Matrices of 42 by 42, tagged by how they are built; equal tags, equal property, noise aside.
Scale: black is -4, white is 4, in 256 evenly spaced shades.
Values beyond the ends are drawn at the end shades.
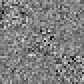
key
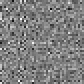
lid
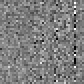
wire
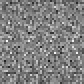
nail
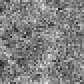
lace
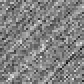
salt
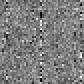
wire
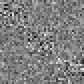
key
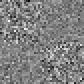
key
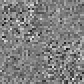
key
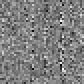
wire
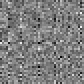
lid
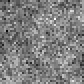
lace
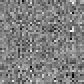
lid
